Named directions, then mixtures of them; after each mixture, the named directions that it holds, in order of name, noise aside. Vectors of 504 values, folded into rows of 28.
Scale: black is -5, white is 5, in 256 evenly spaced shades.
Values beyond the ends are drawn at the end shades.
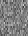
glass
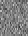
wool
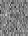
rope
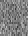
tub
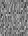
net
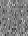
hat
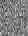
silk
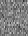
glass, wool.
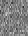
glass, rope, silk.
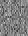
glass, hat, silk.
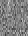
glass, hat, net.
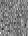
glass, silk, tub.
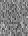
tub.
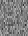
glass.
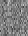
glass, hat, silk.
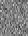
wool.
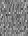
net.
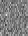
rope, silk, wool.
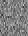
glass, net, silk.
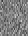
silk, wool.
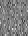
hat.
